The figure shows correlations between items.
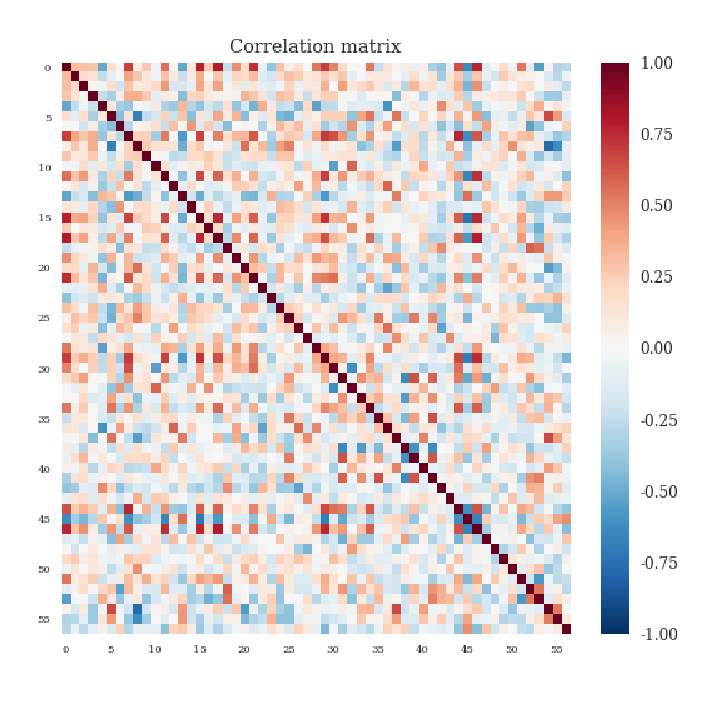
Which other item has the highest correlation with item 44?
7
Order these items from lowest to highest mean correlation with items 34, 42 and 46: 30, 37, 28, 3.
3, 37, 28, 30
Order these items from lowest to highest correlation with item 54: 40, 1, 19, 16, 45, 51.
1, 51, 16, 45, 19, 40
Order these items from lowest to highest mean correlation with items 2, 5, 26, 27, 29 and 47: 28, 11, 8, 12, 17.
8, 12, 28, 11, 17
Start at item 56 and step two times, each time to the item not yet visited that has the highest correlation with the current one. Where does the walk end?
13
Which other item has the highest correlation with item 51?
0
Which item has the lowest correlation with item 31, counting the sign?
38
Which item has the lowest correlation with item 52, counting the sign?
6
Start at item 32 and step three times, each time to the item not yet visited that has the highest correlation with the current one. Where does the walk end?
37
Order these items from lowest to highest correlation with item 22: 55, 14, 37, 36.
36, 37, 55, 14
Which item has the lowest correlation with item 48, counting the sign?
27
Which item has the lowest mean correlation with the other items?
45
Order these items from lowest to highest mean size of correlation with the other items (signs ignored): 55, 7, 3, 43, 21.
43, 3, 55, 21, 7
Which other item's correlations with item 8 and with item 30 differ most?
5
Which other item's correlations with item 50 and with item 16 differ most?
53
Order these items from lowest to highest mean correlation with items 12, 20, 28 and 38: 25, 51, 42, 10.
42, 10, 25, 51
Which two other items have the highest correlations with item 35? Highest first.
41, 25
